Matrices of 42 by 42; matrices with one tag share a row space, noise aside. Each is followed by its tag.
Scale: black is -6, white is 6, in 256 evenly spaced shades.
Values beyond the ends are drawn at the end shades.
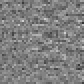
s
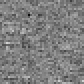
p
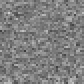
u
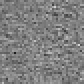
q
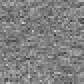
p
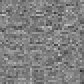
q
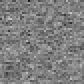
p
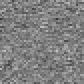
u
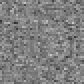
u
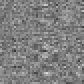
s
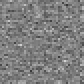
q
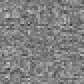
p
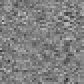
u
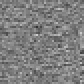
q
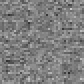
p
